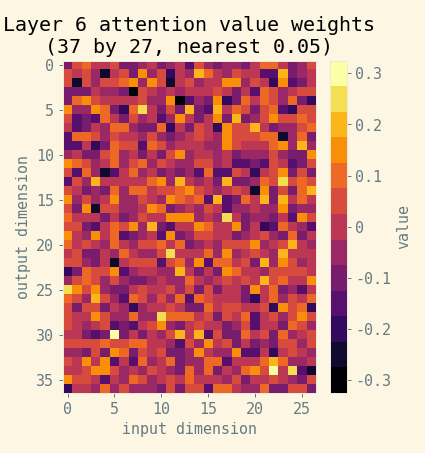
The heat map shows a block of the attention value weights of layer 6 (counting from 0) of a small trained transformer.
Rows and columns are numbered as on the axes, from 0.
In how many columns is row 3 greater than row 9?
11
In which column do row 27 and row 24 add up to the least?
7
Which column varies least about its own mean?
9
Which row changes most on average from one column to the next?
5
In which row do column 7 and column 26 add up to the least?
27
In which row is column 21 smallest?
18
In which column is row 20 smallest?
13
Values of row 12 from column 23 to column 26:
0.15 -0.1 0.05 -0.1
